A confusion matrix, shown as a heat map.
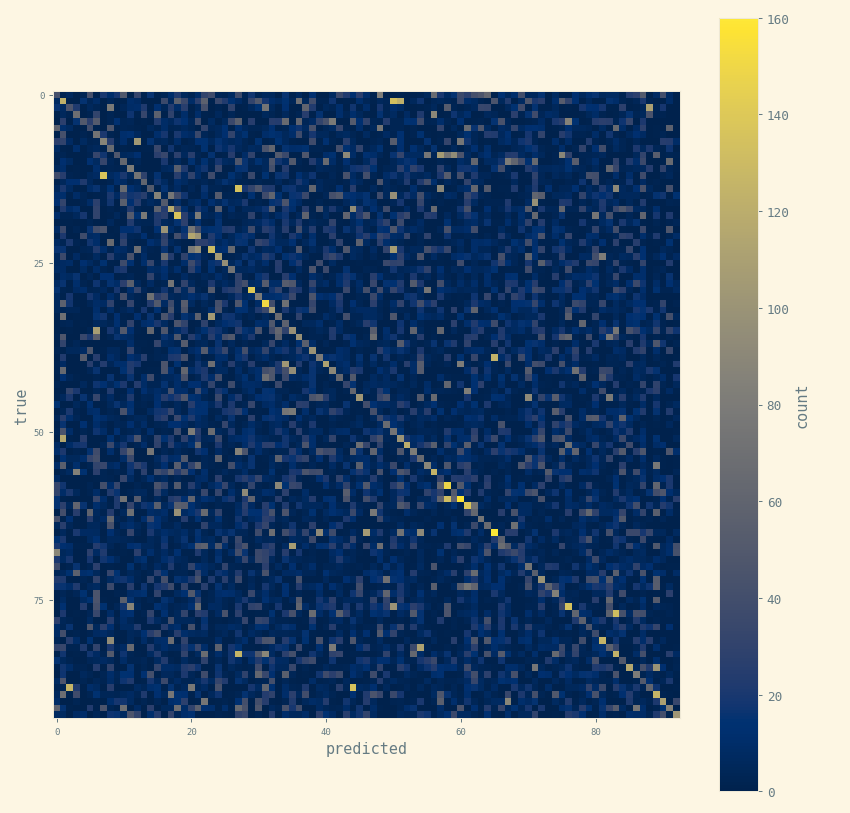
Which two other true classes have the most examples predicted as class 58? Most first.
60, 9
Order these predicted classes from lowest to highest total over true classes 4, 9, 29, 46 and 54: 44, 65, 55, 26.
65, 44, 26, 55
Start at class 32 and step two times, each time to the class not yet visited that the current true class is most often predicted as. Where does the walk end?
18
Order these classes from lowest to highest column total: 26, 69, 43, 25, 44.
69, 25, 26, 43, 44
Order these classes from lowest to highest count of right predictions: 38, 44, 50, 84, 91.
84, 44, 50, 91, 38
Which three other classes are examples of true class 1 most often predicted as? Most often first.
50, 51, 36
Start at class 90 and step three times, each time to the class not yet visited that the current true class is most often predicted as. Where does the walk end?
6
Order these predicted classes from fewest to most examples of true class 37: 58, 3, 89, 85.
3, 58, 85, 89
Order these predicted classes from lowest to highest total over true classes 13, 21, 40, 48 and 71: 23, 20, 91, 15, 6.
91, 6, 15, 23, 20
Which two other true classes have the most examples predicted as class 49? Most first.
72, 74
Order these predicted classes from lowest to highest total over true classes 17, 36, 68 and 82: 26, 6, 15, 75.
15, 26, 6, 75
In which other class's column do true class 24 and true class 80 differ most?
81
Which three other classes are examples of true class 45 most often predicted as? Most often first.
70, 82, 56
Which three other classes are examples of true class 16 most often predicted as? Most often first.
71, 10, 34
